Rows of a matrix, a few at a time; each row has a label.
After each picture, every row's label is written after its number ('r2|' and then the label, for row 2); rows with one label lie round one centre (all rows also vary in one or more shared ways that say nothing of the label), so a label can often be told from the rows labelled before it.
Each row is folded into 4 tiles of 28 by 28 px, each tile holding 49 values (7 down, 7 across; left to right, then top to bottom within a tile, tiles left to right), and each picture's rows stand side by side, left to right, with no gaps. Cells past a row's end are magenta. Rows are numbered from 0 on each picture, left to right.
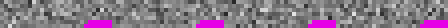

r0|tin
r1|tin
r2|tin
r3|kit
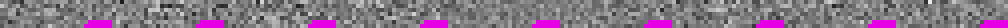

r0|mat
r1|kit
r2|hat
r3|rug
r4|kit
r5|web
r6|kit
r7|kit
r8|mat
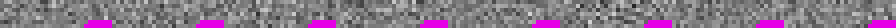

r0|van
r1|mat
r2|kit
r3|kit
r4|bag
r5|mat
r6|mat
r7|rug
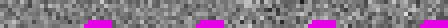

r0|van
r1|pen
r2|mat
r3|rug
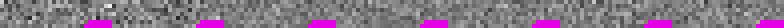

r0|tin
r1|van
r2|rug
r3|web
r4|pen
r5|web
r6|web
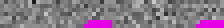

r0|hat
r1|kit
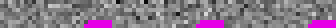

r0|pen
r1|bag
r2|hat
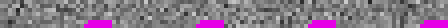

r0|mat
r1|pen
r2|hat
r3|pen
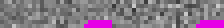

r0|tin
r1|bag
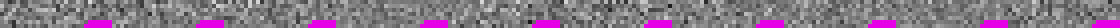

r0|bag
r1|rug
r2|mat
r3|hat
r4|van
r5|pen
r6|kit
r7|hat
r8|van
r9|van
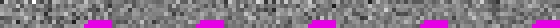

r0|mat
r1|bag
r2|rug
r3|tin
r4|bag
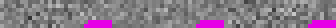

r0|pen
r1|kit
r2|pen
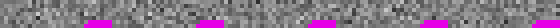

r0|rug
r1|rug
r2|pen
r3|bag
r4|web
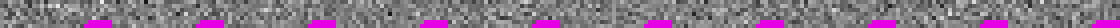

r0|kit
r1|hat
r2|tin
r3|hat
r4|kit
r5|mat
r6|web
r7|kit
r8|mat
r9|van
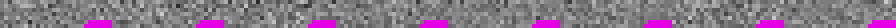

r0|mat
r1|web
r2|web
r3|rug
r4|tin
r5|bag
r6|mat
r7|kit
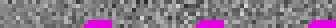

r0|van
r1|kit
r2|pen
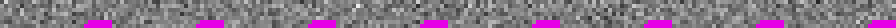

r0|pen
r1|van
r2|rug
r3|pen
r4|van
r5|hat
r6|kit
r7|mat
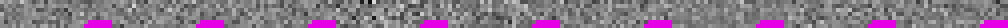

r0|mat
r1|pen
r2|tin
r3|kit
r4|hat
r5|van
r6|van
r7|web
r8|pen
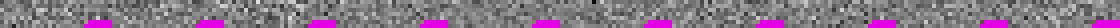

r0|pen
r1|web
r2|hat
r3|kit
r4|pen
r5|hat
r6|pen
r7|rug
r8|rug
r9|van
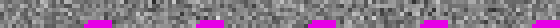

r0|tin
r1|web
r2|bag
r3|web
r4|hat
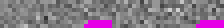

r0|web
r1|van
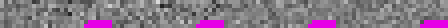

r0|mat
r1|mat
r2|van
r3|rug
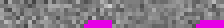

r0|kit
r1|rug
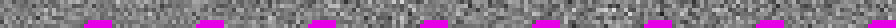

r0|rug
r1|rug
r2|mat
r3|bag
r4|hat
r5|kit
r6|van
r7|hat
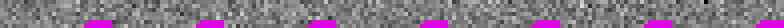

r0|mat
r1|van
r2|rug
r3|pen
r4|van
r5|pen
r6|kit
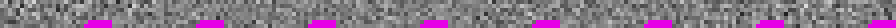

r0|rug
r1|pen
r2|pen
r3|pen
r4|hat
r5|pen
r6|pen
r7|rug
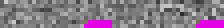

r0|mat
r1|kit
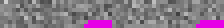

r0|kit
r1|mat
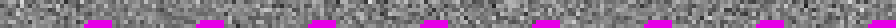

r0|pen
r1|mat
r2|pen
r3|hat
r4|tin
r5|web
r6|pen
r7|mat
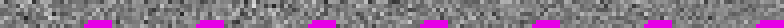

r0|rug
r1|bag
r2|kit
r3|tin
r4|web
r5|mat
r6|tin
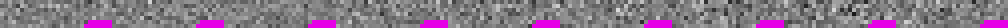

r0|web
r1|rug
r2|bag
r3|van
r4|bag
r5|hat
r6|kit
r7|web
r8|hat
